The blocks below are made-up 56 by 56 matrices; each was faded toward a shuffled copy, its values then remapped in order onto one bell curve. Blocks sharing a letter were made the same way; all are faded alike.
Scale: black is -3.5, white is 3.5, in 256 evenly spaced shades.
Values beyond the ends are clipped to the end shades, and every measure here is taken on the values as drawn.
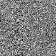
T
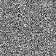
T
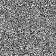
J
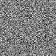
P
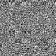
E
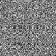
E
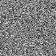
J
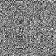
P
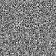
P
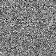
J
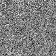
J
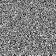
J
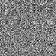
E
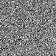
J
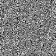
T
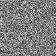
T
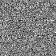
J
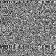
P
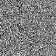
T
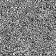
J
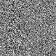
T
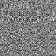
E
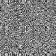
P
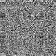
P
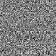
P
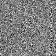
T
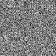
P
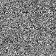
J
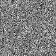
T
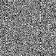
T
